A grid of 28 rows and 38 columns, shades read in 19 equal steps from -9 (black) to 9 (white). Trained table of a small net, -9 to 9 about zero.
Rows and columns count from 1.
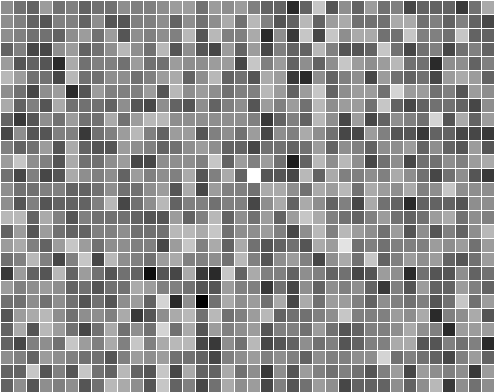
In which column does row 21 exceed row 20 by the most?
12
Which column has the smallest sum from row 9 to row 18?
23
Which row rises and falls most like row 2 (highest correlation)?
13
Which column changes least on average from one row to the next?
8
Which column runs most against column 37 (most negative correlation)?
18
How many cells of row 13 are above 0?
14
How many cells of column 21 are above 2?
4
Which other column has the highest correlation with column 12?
11
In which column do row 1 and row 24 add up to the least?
35
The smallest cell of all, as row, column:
22, 16
